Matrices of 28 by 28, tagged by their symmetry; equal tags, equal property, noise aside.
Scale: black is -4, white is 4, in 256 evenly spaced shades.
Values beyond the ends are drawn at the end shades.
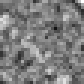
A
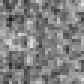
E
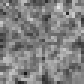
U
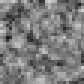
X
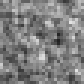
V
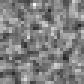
V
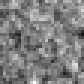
V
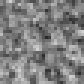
V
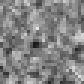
X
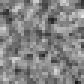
X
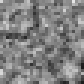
U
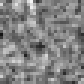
X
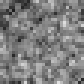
U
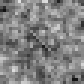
A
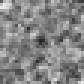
U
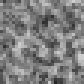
V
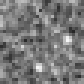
U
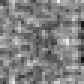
E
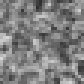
V
